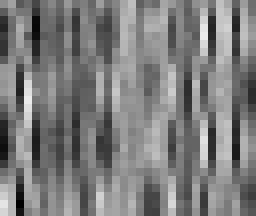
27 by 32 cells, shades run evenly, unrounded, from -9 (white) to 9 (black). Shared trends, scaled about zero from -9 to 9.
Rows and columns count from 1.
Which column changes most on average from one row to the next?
1
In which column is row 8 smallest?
28
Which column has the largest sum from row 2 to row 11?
5
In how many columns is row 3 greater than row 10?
17
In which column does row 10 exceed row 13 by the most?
4
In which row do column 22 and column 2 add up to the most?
19
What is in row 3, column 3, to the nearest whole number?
-2
